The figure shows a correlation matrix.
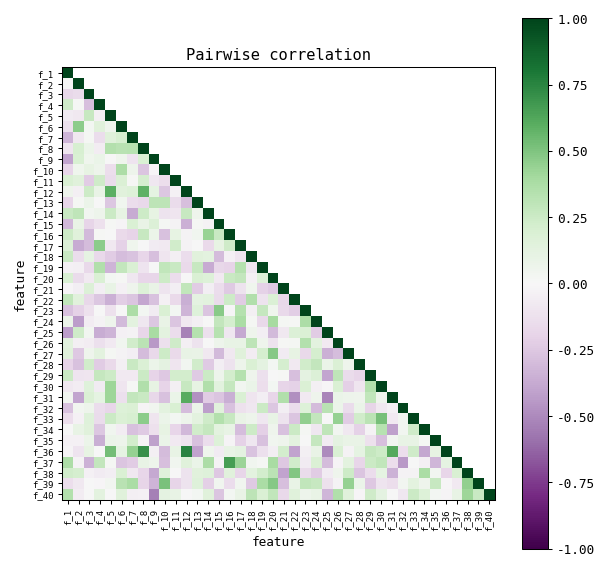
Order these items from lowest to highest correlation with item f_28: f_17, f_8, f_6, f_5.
f_5, f_6, f_17, f_8
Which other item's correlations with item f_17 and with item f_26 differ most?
f_4
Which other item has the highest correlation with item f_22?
f_38
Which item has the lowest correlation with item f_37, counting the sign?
f_32
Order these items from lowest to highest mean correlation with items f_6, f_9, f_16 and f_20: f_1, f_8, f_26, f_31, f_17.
f_31, f_26, f_1, f_17, f_8
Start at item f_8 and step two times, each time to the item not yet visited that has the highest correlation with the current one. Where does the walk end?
f_12
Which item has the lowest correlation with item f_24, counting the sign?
f_2
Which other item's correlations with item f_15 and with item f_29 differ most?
f_25
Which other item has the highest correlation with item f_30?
f_33
